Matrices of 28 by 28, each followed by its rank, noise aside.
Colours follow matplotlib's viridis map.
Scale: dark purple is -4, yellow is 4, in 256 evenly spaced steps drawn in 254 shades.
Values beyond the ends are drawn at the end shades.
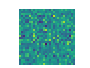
six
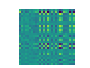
one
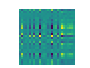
one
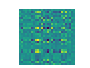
two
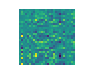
four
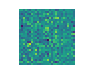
six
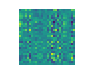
three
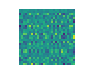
three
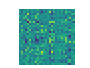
four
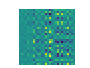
two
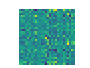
four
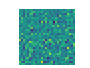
six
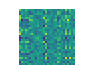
three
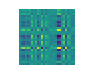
one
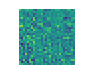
six
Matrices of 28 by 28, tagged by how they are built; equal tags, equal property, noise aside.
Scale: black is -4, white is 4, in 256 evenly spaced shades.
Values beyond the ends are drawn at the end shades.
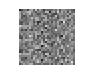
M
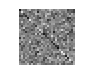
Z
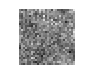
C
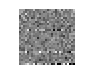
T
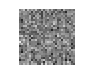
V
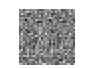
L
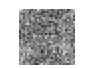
C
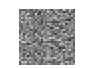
M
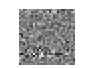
T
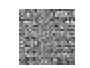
V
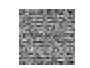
V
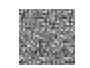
L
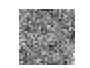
C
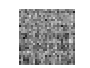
V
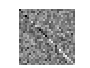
Z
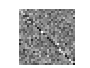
Z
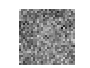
C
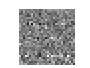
T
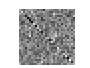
Z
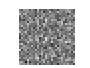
M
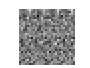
L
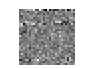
T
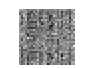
V
